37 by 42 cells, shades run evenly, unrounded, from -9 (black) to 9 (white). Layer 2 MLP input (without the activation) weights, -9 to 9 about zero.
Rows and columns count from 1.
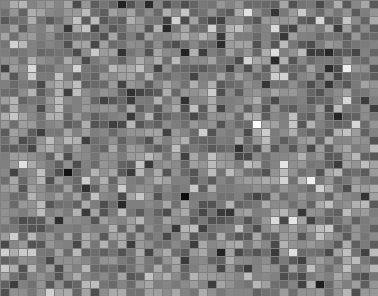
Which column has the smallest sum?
25
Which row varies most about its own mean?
32
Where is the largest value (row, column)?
16, 29
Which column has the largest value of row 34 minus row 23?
1
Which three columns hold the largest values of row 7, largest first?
31, 11, 34
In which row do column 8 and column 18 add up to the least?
12
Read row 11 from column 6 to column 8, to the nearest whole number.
2 3 2
